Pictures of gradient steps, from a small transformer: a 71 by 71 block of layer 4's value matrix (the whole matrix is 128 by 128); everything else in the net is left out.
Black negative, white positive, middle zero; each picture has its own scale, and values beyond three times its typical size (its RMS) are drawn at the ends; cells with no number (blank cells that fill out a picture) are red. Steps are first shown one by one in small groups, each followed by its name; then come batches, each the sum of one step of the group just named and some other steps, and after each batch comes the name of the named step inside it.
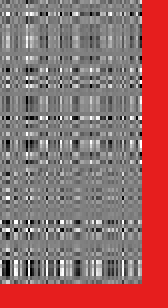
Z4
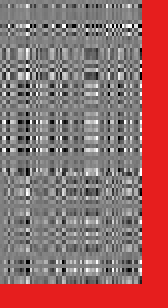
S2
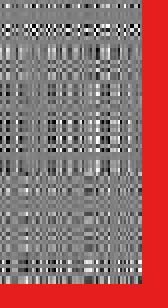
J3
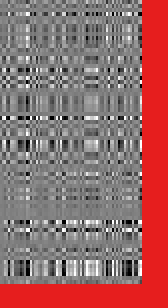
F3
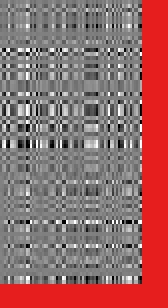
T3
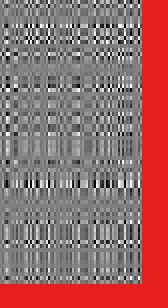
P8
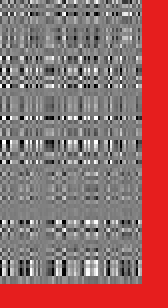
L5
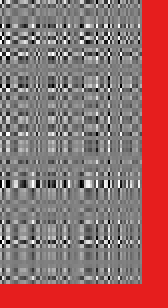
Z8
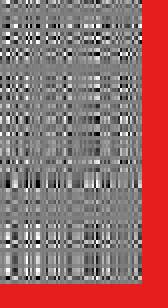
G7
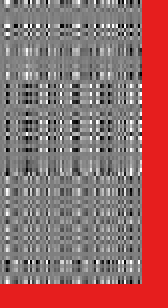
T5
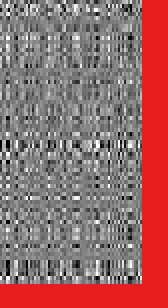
Z4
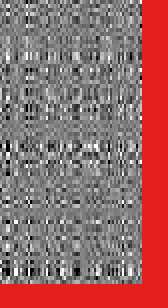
Z4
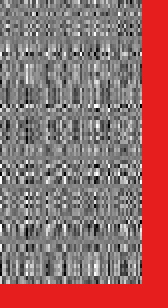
T5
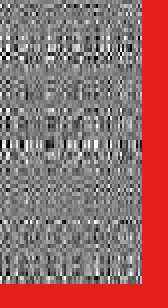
L5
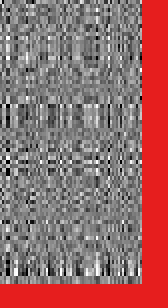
Z4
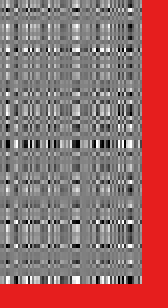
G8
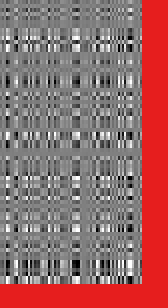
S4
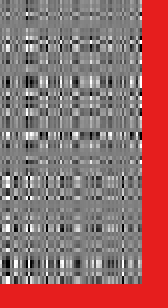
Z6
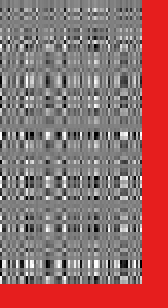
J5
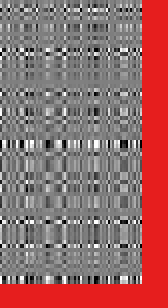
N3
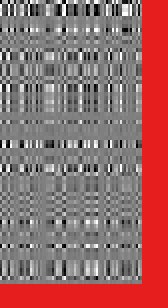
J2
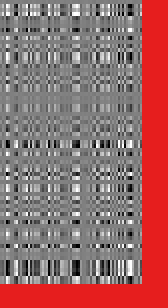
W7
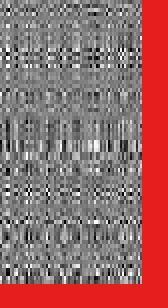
N3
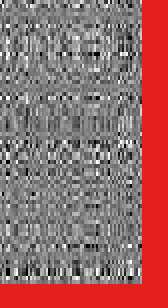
W7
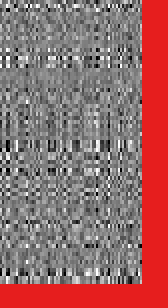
G8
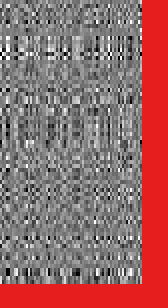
N3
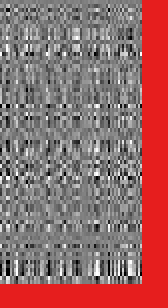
S4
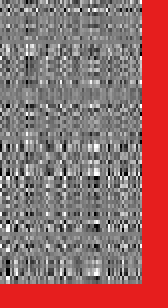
Z6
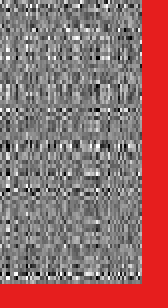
Z6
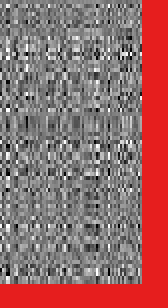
Z6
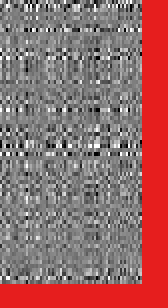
N3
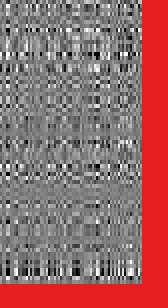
W7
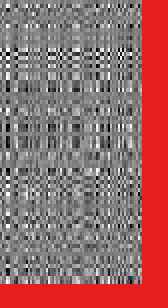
G8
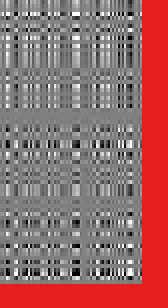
W7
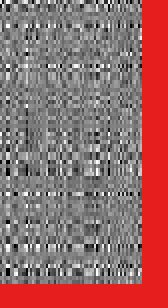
J5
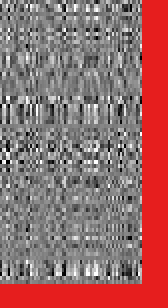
J5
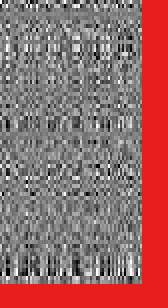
S4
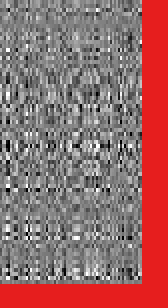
Z6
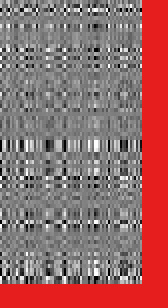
N3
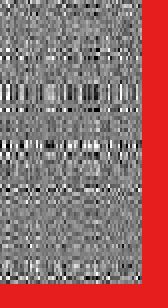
J2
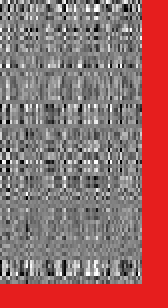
J5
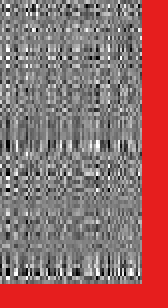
J5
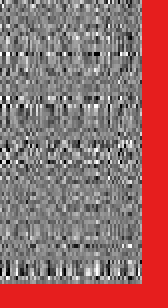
W7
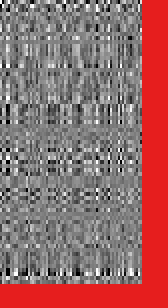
Z6
